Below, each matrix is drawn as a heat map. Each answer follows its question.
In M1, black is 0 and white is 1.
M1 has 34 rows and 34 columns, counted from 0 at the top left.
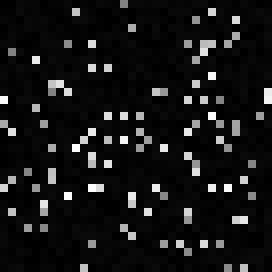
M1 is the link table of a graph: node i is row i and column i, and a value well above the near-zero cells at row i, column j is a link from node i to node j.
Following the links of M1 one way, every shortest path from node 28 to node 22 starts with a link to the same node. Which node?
node 15
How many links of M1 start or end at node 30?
8
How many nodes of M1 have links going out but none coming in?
3
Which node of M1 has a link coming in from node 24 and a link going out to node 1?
node 16
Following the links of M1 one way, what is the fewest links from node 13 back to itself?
5
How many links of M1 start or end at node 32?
1
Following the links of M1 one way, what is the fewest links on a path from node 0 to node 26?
3
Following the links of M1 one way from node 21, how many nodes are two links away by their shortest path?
6
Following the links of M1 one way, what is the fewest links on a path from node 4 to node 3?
5
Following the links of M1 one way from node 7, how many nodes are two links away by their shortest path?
5
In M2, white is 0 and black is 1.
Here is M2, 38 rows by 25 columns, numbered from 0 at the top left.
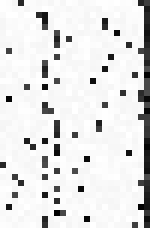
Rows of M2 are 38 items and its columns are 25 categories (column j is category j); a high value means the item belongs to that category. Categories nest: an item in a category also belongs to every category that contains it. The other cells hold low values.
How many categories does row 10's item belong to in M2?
2
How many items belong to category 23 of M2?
7
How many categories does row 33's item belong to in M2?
2
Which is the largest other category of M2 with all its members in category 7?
17
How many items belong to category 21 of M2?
2
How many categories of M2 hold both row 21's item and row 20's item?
3
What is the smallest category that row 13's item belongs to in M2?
15
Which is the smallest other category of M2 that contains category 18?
9
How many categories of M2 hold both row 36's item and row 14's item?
2
